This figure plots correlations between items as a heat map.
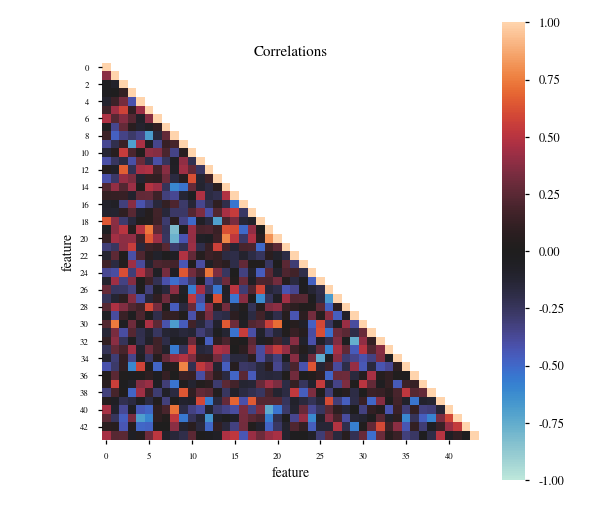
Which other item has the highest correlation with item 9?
35
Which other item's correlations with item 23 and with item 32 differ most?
29
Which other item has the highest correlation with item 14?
20
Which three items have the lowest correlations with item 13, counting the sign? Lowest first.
18, 26, 0
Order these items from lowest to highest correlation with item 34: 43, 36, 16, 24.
16, 36, 43, 24
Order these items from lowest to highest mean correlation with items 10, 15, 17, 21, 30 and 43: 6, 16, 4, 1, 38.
16, 38, 4, 1, 6
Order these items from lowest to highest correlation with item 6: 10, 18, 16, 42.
16, 42, 18, 10
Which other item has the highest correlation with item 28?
5
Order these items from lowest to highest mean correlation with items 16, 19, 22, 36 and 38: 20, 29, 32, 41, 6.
41, 29, 6, 20, 32
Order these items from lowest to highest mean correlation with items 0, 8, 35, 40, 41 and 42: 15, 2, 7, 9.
2, 15, 9, 7
